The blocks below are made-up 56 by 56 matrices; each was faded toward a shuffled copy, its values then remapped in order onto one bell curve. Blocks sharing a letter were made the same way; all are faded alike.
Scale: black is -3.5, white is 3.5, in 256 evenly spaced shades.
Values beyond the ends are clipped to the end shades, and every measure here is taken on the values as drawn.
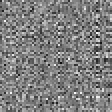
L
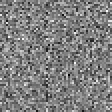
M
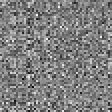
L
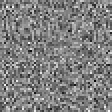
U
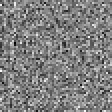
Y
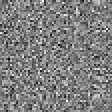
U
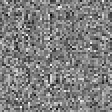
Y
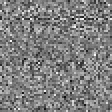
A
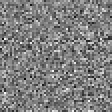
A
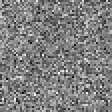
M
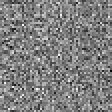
U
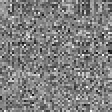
U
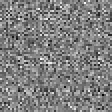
U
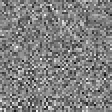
U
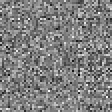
Y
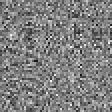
Y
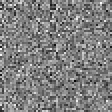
Y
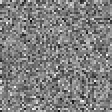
Y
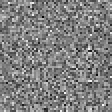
Y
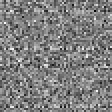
A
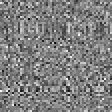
L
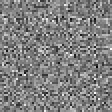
A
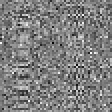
L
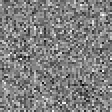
M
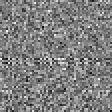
A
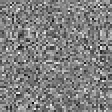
U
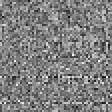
A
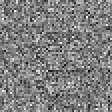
Y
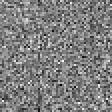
M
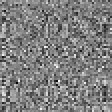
L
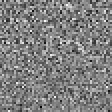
A
